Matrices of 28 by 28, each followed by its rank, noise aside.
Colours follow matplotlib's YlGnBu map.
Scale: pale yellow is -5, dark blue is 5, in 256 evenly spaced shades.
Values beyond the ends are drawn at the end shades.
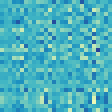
four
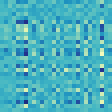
one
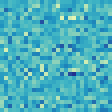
six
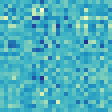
four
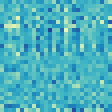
four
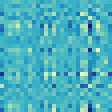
two
